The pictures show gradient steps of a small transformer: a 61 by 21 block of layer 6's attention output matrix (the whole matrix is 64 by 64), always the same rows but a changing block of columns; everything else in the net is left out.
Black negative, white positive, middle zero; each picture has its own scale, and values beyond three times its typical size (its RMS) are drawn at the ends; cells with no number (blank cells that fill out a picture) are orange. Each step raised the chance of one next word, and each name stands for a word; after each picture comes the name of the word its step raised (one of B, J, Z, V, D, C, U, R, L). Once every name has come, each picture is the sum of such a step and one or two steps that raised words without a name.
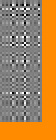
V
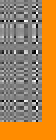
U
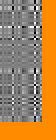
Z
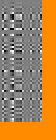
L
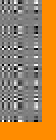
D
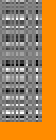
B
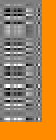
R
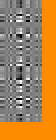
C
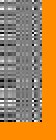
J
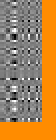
C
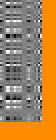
C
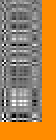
J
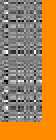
U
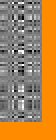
L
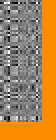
D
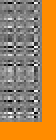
B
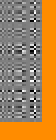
L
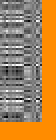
C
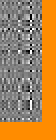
L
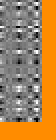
Z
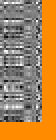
D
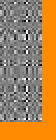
C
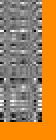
J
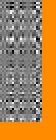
U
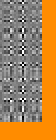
C
